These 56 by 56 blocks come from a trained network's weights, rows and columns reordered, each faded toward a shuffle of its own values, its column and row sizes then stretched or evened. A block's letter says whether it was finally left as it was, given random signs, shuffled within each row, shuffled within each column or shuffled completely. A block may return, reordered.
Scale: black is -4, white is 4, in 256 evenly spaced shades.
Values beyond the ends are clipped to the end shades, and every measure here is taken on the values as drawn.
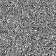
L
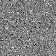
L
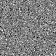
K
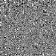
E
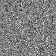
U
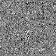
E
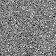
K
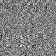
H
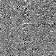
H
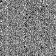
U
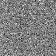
L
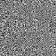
H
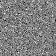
K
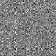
H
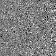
U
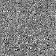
E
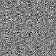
H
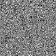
E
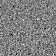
L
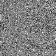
U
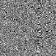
H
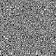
H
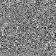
E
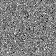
K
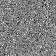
K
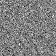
K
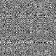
H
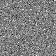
K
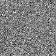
E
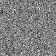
U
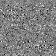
L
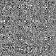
H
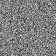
K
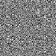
H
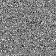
L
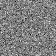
K
